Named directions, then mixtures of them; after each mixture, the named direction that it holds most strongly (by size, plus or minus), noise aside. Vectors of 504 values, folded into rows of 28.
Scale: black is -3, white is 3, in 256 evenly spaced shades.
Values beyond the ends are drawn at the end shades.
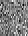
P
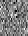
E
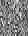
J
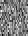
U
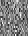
J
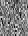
J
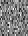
U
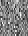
J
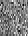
P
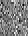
P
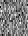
U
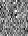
E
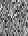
E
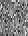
P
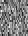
U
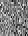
P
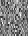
J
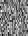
U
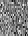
P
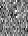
E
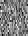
U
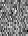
U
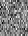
E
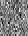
J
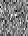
E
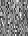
J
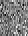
P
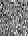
P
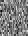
U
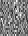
J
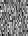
U
